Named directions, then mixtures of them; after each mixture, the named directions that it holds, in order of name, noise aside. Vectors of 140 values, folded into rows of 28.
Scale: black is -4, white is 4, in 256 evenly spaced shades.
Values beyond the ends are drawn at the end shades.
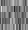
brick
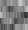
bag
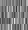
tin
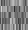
brick.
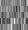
brick, tin.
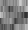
bag.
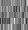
brick, tin.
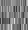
brick, tin.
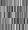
brick, tin.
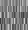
bag, tin.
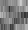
bag.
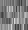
bag, tin.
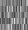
tin.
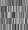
brick, tin.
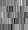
bag, tin.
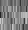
bag, tin.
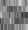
bag, brick.
